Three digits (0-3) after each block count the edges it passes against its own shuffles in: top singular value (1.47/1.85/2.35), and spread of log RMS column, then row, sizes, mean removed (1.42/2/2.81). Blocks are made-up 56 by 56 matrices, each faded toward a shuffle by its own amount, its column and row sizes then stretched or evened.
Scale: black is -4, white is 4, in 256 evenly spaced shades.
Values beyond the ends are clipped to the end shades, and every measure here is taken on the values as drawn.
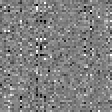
2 2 1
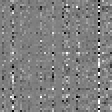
2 3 1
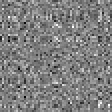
3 1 1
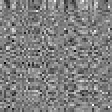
3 2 1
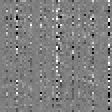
1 3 1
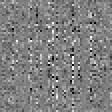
1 3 1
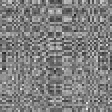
3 0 2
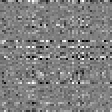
3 2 3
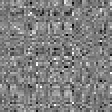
3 2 1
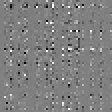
1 3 2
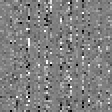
0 3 0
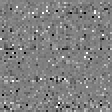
1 0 2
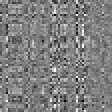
3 3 1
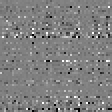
1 1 3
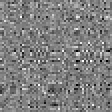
3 1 2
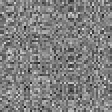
2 1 0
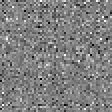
2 1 1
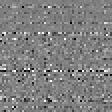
2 1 3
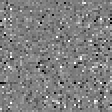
0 1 1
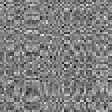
3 0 1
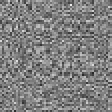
2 1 0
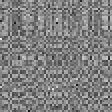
3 0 1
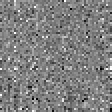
1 2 1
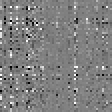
2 3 2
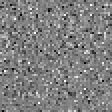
1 0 1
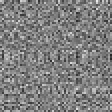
3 1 1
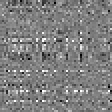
3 2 2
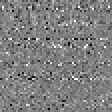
1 0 2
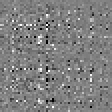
2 2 2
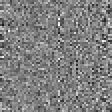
2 2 0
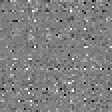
0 1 2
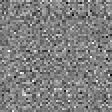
2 0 1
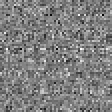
2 0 2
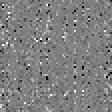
0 2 0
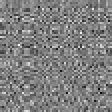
3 0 2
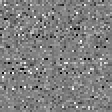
0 0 2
